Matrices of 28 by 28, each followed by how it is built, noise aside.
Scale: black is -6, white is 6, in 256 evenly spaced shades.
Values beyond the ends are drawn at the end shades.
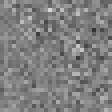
upper triangular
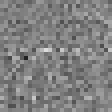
uneven rows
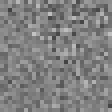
upper triangular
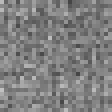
blocks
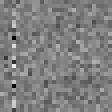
uneven columns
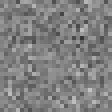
blocks
